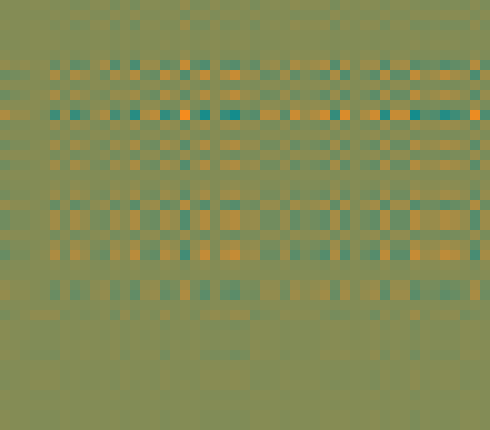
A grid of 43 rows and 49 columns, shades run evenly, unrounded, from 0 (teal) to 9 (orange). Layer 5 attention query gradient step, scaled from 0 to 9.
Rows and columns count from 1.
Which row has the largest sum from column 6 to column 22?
8
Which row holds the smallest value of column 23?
12
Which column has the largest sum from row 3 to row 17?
19
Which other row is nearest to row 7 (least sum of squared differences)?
21
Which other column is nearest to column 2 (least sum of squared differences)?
3
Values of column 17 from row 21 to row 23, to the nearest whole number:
3 6 6
